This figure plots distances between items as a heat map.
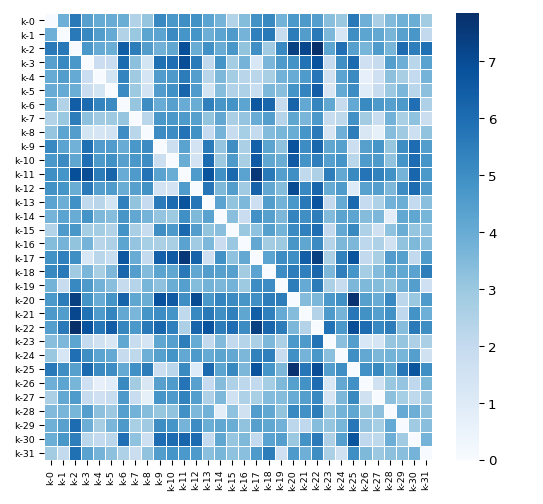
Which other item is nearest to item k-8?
k-27
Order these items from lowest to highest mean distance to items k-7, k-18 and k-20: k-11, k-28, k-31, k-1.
k-31, k-28, k-1, k-11
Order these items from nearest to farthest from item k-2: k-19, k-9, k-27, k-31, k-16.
k-16, k-9, k-27, k-19, k-31
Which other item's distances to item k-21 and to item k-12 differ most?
k-25
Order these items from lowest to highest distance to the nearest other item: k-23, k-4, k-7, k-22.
k-4, k-23, k-7, k-22
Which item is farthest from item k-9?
k-20
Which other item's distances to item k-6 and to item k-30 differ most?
k-17
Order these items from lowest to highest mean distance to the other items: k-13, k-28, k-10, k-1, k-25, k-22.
k-28, k-13, k-1, k-10, k-25, k-22
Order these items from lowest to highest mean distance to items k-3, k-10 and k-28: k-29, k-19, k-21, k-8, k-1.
k-8, k-19, k-29, k-1, k-21
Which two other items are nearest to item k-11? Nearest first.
k-21, k-22
